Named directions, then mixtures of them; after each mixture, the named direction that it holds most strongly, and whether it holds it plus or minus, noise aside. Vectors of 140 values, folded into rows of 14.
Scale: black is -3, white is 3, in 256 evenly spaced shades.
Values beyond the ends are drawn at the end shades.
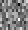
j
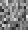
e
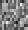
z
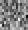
e, minus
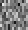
j, plus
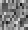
z, minus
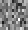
j, plus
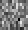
z, plus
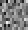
z, plus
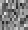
z, minus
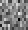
e, plus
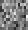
e, plus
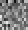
e, minus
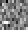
z, plus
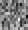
z, minus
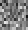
e, minus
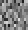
j, plus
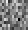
e, plus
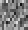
z, minus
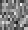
z, plus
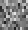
e, plus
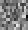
e, minus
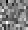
e, minus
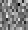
j, plus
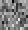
z, minus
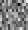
j, plus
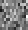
e, plus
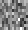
j, plus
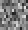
j, minus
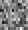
j, plus
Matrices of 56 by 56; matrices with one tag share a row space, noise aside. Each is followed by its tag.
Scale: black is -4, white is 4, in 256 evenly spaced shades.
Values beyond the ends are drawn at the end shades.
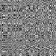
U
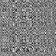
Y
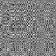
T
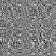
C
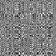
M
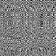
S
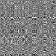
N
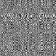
S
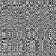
U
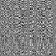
M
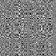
M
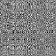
T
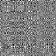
T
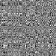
U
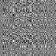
Y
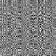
C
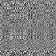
T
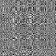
Y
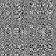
M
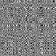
S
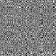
S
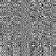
C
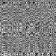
U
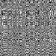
U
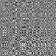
Y
